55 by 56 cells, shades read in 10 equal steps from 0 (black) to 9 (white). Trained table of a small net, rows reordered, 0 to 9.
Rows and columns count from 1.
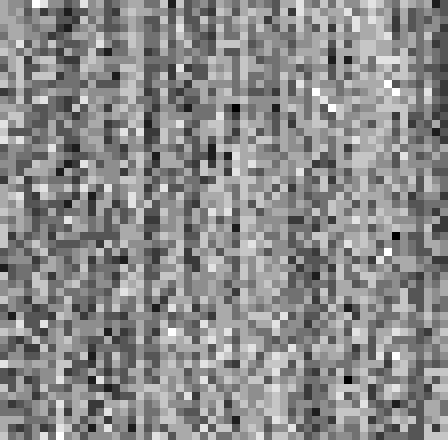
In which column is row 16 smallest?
19
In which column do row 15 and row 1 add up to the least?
55
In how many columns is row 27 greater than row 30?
23
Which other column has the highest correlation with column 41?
5
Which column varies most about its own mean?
50
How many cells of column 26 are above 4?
40
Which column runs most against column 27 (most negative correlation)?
47
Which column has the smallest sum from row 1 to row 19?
56
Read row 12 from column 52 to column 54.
6 4 8
